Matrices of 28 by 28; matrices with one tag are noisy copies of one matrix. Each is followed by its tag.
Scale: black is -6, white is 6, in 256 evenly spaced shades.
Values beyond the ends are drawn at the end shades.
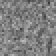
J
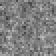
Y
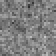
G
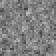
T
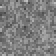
Y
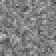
T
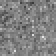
Y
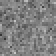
Y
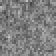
Y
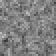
T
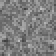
T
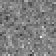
Y
